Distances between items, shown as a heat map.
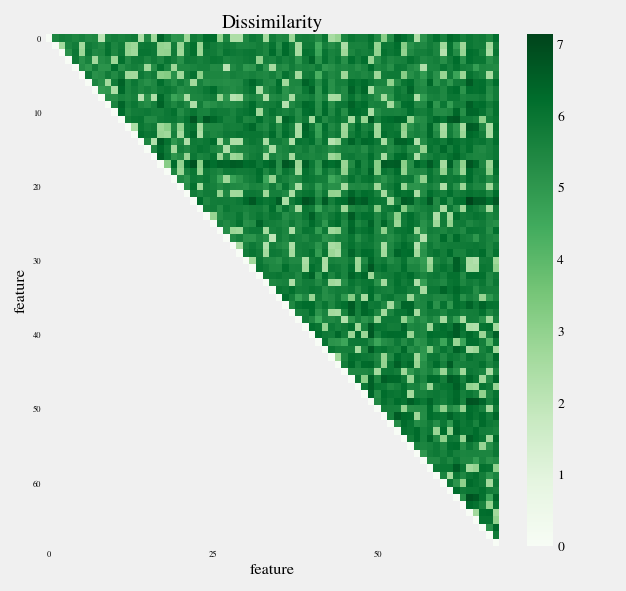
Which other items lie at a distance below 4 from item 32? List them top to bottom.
3, 7, 10, 49
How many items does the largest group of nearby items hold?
16
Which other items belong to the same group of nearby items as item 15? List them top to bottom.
4, 19, 27, 34, 57
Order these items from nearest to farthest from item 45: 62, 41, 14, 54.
54, 41, 62, 14
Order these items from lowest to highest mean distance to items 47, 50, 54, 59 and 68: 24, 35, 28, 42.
42, 24, 35, 28
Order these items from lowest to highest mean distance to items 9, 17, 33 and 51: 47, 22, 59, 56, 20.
56, 20, 22, 59, 47
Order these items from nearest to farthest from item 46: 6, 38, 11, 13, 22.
11, 38, 13, 6, 22
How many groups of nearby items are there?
9
